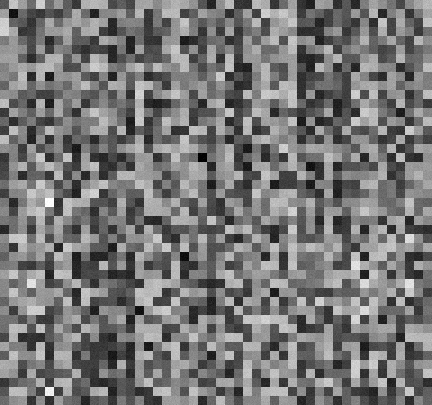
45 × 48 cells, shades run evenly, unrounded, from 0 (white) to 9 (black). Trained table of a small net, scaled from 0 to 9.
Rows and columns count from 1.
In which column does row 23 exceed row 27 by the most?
2
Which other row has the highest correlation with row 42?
11
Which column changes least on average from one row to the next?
39
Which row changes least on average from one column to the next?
10
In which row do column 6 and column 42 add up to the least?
23
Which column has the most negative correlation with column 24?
17
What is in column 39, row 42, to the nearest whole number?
5
